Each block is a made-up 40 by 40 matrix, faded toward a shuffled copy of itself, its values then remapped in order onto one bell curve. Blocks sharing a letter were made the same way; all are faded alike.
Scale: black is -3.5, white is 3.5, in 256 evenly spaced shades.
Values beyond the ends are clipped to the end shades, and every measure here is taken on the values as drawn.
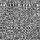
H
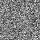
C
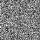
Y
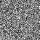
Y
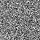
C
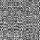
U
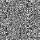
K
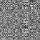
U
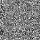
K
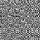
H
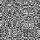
H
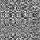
H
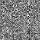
K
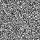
C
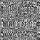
H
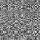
H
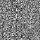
K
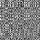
U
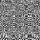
H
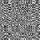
H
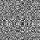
U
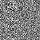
K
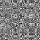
U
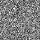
Y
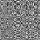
U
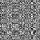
U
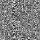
K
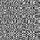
H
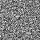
C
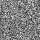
C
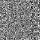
K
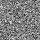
C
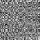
H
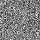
Y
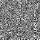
K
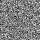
C
